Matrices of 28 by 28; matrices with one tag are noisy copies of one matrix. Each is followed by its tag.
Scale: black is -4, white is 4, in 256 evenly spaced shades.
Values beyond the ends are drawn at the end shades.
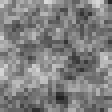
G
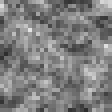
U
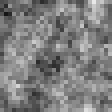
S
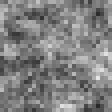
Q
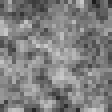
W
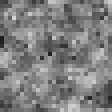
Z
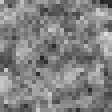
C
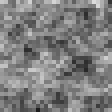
G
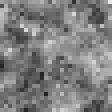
Q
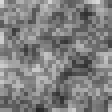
G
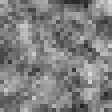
U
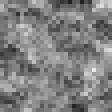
U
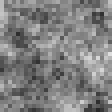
Q
